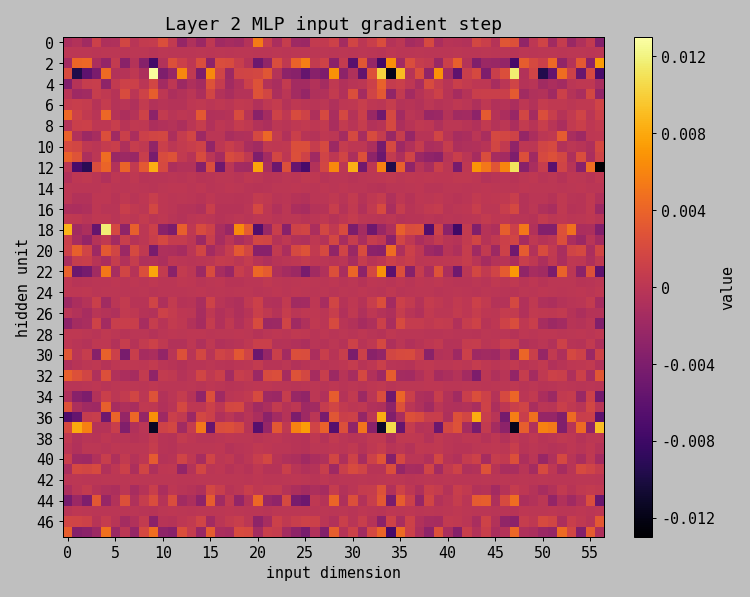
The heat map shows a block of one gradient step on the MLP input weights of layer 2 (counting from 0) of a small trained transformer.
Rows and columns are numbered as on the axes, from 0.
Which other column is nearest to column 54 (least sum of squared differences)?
31
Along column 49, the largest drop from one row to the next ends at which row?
37
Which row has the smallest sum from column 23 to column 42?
18
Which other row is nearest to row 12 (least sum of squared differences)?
22
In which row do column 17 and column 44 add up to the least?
3
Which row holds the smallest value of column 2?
12
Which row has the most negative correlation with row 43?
10
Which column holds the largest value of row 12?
47
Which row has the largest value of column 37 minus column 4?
36
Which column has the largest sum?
4
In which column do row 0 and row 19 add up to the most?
20
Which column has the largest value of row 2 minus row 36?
56
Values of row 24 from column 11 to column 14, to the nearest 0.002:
0 0 0 0
